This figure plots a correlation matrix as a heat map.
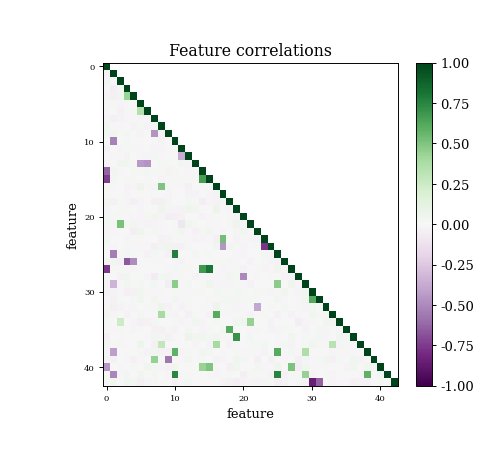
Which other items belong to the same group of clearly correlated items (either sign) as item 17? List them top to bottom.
23, 24
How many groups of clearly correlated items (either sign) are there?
14
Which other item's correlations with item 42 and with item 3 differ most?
30
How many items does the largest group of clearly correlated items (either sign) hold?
6
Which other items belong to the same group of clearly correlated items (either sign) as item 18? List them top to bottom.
35
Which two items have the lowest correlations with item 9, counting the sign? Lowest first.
39, 7
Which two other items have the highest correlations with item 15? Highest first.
27, 14
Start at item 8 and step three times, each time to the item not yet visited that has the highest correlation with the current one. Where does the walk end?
37
